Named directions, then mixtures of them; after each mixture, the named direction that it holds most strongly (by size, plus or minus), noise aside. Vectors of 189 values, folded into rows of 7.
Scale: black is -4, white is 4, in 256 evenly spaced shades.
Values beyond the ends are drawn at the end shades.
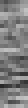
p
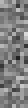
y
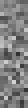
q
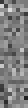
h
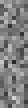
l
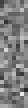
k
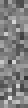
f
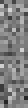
h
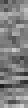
p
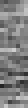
p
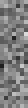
y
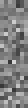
f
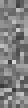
f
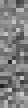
f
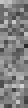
l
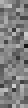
y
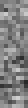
p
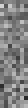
h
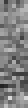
p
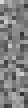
k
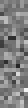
q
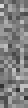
h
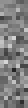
q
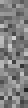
q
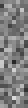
l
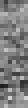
p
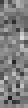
f
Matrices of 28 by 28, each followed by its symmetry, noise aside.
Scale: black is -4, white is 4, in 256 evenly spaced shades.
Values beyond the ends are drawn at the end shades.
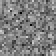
symmetric.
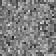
mirrored top to bottom.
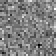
symmetric across the other diagonal.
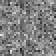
mirrored top to bottom.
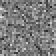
same after a half turn.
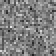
no symmetry.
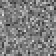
antisymmetric.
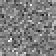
symmetric.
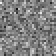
same after a half turn.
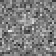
mirrored left to right.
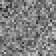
symmetric.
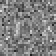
mirrored top to bottom.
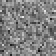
antisymmetric.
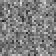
antisymmetric.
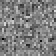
mirrored left to right.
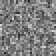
antisymmetric.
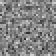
mirrored left to right.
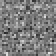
mirrored left to right.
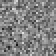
symmetric across the other diagonal.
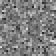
mirrored top to bottom.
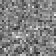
no symmetry.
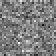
mirrored left to right.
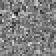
antisymmetric.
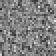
no symmetry.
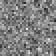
symmetric across the other diagonal.
